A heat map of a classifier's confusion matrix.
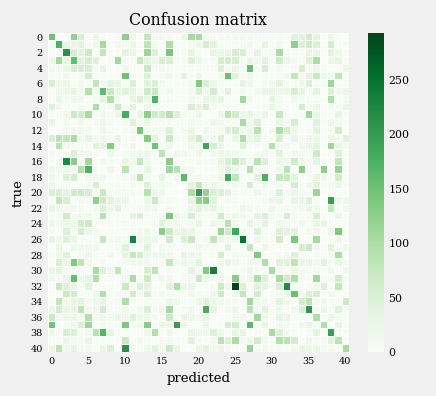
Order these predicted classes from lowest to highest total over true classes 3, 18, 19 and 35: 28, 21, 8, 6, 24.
8, 28, 6, 21, 24
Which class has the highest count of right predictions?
26
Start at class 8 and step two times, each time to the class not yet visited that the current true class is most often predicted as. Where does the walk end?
21
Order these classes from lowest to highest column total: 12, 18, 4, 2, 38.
18, 12, 4, 38, 2
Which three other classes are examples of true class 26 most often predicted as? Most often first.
11, 33, 36
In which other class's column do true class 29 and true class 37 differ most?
17
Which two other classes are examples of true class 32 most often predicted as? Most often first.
25, 17
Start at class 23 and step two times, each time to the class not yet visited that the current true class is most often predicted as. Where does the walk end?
2
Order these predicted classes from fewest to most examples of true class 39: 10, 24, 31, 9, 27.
9, 27, 24, 10, 31
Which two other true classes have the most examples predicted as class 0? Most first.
37, 36
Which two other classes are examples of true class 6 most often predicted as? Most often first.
20, 38
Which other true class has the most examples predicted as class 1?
3
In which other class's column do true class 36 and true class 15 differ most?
28
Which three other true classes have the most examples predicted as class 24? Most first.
18, 5, 10
